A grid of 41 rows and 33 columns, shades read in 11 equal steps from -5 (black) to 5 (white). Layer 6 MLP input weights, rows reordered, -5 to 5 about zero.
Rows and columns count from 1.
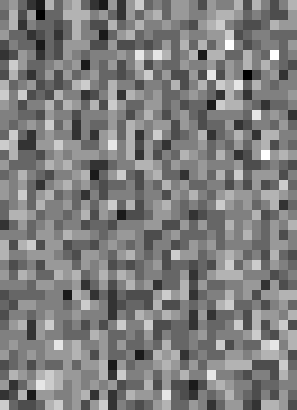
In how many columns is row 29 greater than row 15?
8
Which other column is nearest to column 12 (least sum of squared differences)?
7
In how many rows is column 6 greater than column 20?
23
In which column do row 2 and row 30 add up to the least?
5
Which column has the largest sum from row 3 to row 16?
13
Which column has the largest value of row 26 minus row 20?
10
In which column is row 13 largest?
6
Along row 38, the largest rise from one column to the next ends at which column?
14
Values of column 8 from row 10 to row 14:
0 2 0 1 0
